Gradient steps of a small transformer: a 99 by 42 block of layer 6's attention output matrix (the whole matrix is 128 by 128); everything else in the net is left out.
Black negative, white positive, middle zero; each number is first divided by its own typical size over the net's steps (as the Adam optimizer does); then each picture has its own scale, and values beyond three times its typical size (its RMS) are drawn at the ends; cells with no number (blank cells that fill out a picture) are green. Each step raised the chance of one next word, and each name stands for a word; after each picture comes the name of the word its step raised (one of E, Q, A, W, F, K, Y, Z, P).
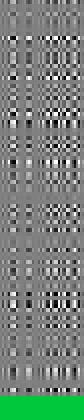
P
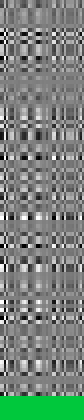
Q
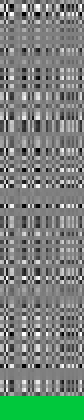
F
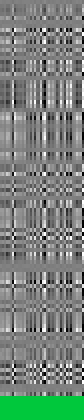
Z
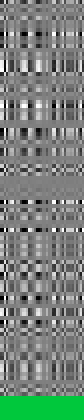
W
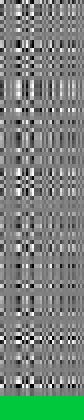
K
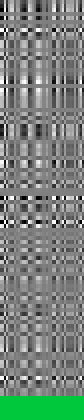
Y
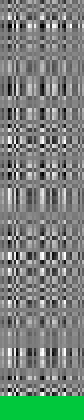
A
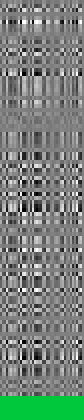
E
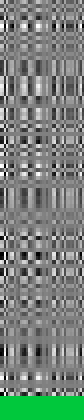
A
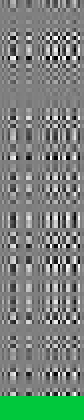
Q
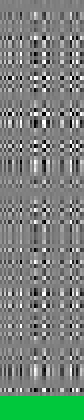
P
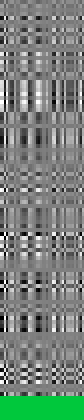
Z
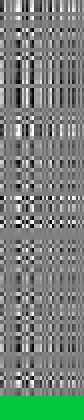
Y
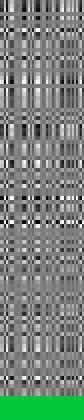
Y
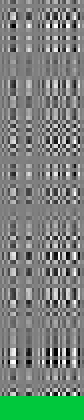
A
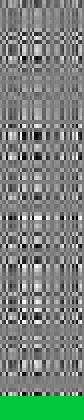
Q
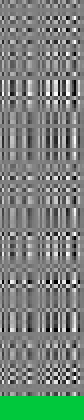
Z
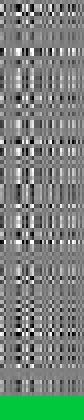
F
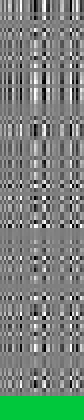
Y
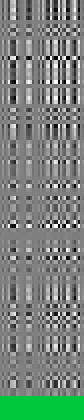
Y
